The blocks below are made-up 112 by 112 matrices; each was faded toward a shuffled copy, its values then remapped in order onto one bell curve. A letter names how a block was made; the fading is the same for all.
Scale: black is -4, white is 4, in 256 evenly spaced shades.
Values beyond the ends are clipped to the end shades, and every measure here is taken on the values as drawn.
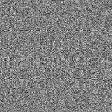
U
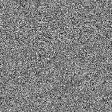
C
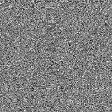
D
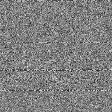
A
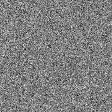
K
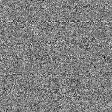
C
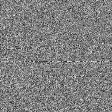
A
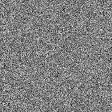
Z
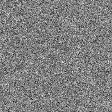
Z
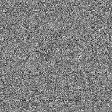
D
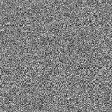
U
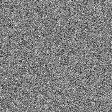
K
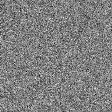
K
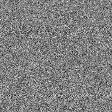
A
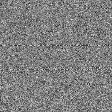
A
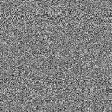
D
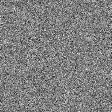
K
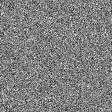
K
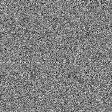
A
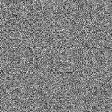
U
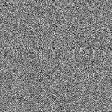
U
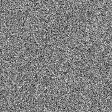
K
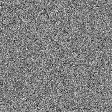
Z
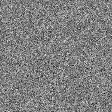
Z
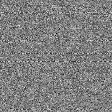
A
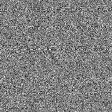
A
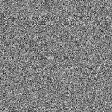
D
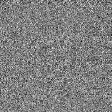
C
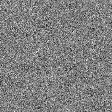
K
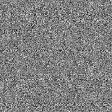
C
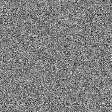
A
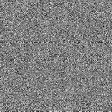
C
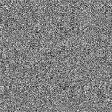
C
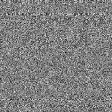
C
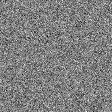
Z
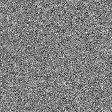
Z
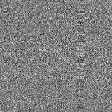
U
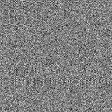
U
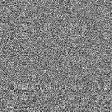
U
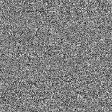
C
